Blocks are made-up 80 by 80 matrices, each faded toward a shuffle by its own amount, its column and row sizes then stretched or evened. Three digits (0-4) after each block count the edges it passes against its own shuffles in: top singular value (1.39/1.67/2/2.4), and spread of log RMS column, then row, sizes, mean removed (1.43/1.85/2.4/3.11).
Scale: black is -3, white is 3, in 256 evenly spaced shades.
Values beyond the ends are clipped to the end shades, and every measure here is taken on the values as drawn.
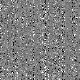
1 4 0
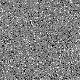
1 0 1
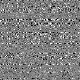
3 0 4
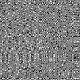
4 0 2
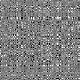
4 3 4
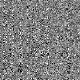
0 3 2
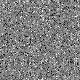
1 0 0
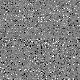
0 1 2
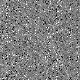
0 3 0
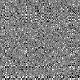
4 2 2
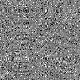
3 1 0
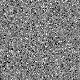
1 1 0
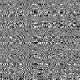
4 1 4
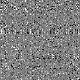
3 2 2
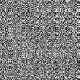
4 3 1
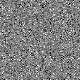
1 2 1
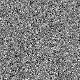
0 1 0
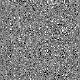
0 3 1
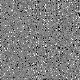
2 2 0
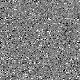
2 0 3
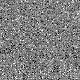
2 0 0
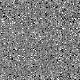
1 2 2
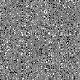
3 2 0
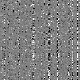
4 4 0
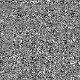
1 2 3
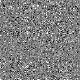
1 2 2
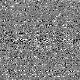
0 0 4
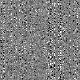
2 4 0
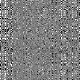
4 4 2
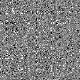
1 2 2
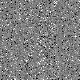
0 2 0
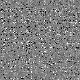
1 2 2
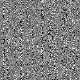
0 4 0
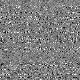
0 0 4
